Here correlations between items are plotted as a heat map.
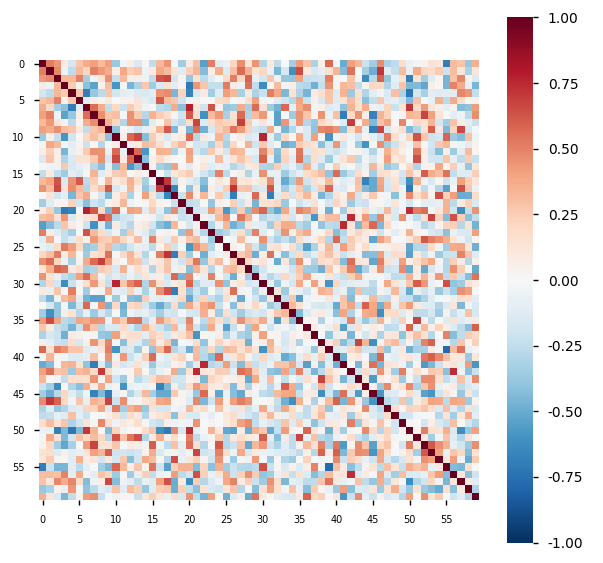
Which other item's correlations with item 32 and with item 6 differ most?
20
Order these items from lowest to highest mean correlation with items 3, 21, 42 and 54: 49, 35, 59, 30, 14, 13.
30, 59, 13, 35, 14, 49
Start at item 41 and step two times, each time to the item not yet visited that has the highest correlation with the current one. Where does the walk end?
45
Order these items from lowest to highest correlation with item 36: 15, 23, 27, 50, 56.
56, 27, 15, 23, 50
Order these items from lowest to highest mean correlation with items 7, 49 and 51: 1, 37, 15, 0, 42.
37, 15, 0, 42, 1
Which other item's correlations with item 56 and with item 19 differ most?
42
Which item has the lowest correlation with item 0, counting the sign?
55
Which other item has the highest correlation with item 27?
8
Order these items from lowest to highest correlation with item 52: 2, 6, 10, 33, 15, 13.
2, 33, 13, 10, 6, 15
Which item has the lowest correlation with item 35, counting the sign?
32
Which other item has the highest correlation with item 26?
17
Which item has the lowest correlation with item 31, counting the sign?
18
